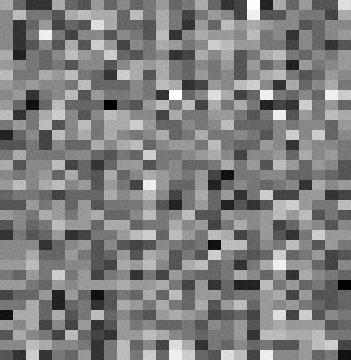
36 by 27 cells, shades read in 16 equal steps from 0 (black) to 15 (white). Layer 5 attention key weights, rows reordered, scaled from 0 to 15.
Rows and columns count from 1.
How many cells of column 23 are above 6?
18
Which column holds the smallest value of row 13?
5
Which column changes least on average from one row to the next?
3
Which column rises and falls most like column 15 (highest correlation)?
24
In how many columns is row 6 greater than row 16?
14
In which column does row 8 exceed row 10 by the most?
13
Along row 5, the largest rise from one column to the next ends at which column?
8
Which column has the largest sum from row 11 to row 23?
12
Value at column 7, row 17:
6
